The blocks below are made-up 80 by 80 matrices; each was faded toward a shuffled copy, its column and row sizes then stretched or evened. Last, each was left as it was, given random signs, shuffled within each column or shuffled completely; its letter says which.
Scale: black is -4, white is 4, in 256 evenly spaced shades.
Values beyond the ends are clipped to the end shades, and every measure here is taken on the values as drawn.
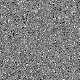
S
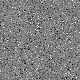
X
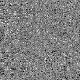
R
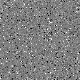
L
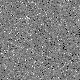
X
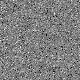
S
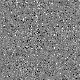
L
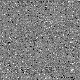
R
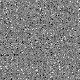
R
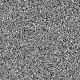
X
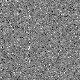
S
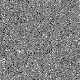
R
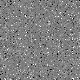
L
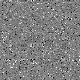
R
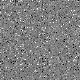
L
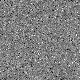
X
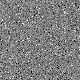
L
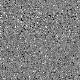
L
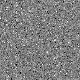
S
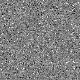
L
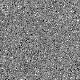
L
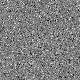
X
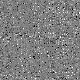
R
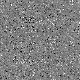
L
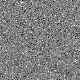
S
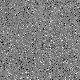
S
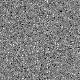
S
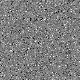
L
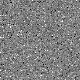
L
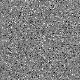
L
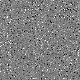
L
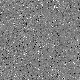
S
